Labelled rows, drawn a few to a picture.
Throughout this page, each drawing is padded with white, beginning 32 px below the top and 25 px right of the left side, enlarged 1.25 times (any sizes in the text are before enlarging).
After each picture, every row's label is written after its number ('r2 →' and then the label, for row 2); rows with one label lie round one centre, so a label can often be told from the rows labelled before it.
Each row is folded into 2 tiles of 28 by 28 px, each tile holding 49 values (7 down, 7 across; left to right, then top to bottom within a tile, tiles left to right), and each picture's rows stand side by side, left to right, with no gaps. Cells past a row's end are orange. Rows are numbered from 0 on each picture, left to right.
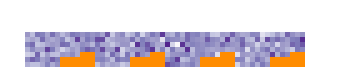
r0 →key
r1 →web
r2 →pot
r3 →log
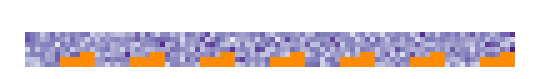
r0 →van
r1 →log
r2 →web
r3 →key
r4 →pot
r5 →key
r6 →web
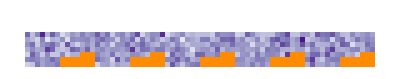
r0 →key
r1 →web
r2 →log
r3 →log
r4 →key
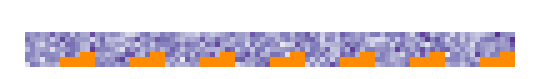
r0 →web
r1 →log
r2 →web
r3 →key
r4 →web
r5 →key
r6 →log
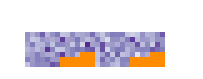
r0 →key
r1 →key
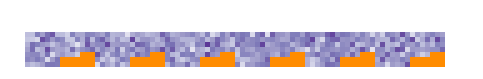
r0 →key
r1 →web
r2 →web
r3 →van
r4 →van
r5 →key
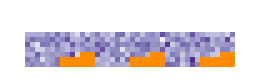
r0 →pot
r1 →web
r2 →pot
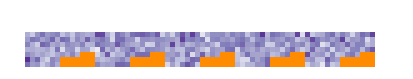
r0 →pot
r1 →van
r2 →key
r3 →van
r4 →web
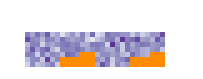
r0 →web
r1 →pot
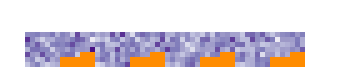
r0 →web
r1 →key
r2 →log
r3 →key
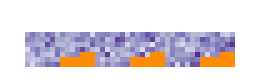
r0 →van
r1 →van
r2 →log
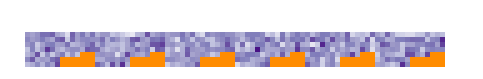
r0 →key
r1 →log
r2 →key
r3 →key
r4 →pot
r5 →log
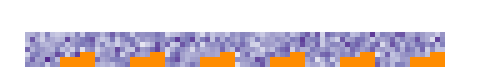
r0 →log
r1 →key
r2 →pot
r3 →log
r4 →web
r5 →pot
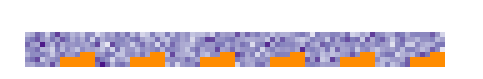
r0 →pot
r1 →pot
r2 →log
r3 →web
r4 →pot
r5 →van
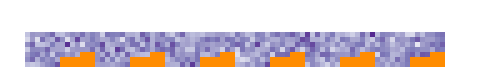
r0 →key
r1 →key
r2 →log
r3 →van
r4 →web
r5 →log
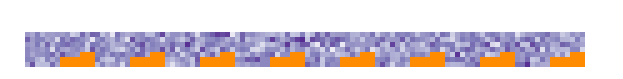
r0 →web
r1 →web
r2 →van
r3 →log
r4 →pot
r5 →pot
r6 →key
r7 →pot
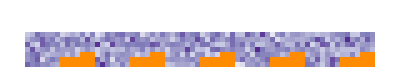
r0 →pot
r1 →pot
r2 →key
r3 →key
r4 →pot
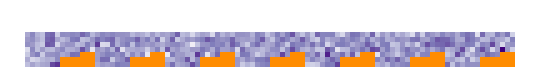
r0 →van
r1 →pot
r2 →log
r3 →van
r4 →key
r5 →log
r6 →van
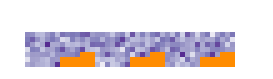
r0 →van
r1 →van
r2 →web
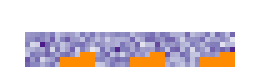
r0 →pot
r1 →key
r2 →web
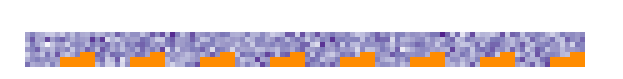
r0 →log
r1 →web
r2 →van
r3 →log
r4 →pot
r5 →web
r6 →web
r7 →key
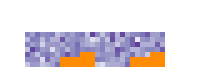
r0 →web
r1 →key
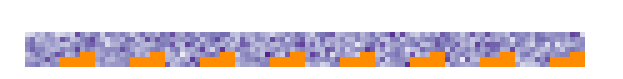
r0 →log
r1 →key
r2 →van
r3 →log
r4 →key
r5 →key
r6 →web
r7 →van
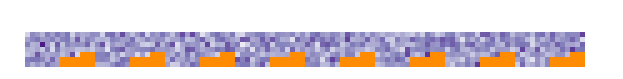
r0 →pot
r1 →key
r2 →key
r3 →pot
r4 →pot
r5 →log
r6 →van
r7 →web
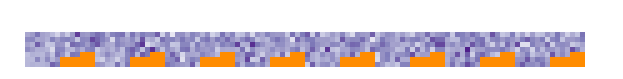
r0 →log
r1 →van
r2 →pot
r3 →pot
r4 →web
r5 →log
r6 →key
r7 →pot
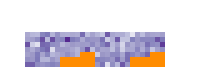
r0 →pot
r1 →log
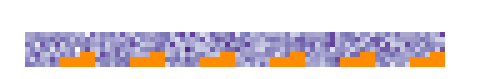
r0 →pot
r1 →key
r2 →key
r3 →log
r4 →van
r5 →web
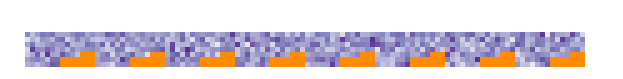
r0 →key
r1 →key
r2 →key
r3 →pot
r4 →log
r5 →van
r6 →web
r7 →van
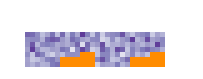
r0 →van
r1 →key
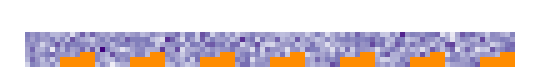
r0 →web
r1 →web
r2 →web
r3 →pot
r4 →log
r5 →van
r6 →key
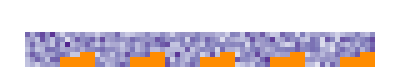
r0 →key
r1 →log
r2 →pot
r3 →key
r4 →log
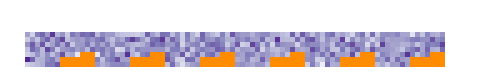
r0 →key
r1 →log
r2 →web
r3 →pot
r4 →web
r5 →log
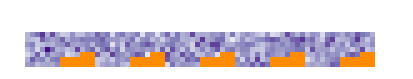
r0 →key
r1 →web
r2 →web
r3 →log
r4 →van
